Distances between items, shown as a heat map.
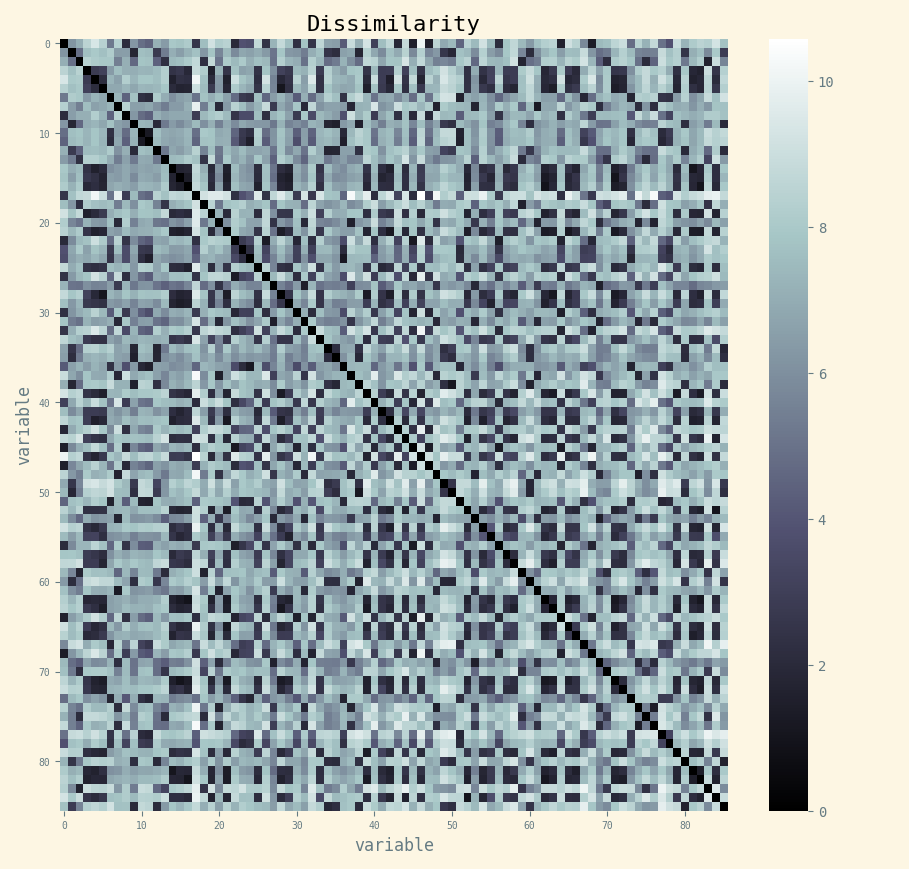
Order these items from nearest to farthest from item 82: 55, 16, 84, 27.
16, 84, 55, 27
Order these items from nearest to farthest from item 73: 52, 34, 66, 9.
66, 52, 9, 34
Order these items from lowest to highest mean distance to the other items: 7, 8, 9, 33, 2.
33, 9, 8, 7, 2
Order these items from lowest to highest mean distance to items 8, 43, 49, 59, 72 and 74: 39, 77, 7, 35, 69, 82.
69, 35, 7, 82, 39, 77
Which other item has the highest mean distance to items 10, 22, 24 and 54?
83
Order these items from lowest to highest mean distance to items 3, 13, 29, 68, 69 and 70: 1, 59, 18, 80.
59, 18, 1, 80
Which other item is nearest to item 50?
38
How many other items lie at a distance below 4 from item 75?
6
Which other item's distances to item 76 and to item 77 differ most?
74
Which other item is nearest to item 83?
2
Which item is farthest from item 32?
46
